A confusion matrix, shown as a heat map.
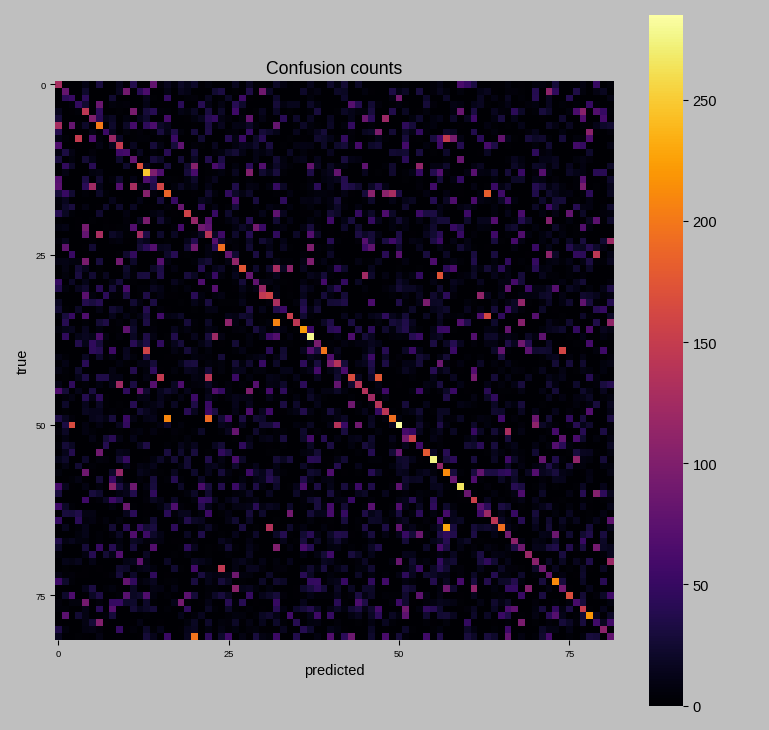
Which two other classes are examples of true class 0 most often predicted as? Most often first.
14, 59
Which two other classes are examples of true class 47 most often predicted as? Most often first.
43, 22
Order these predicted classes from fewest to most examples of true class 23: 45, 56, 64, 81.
64, 56, 45, 81
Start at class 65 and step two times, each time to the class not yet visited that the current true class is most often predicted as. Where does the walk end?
9
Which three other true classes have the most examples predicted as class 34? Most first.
27, 63, 78
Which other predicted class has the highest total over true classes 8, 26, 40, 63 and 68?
57
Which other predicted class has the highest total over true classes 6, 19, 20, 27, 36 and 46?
32
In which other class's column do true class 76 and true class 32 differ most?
68
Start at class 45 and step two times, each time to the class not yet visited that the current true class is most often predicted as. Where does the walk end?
56
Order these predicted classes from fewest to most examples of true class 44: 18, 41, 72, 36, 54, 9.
54, 72, 36, 18, 41, 9
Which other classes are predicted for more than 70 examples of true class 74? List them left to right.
26, 57, 61, 69
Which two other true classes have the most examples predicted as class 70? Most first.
50, 49
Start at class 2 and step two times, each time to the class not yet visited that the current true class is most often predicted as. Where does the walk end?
41
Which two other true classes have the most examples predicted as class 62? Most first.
31, 57
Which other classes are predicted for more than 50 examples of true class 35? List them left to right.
25, 32, 59, 68, 81
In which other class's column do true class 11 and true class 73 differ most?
10
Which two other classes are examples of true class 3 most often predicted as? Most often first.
6, 43
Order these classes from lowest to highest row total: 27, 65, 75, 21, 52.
52, 21, 27, 75, 65
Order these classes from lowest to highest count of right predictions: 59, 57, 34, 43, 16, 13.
34, 43, 16, 57, 13, 59
